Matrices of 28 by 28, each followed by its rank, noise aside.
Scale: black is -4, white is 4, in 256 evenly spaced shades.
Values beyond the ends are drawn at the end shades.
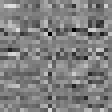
three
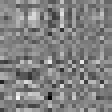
three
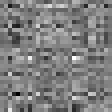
three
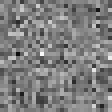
six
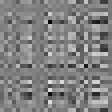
two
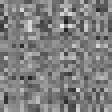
four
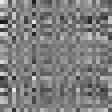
two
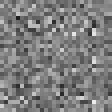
six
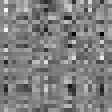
three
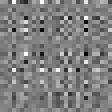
two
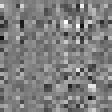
three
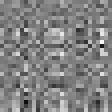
three
